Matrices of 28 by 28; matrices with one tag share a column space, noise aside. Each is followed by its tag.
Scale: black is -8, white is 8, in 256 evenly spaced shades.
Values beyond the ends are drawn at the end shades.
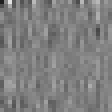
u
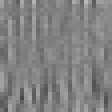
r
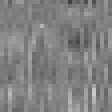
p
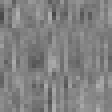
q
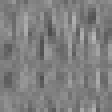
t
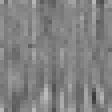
r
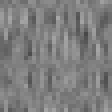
t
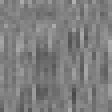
p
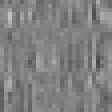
q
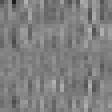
u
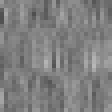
q
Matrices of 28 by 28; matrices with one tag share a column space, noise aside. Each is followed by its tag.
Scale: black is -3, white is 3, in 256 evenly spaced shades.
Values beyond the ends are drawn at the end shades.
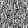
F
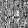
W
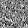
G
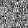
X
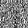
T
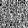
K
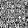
G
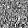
G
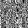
T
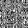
T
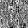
F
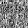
F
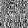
K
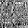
F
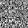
G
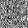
G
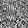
G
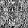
X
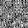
K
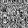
T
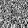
G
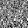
G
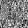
X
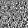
G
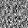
G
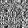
T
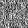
F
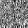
F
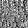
K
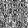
K
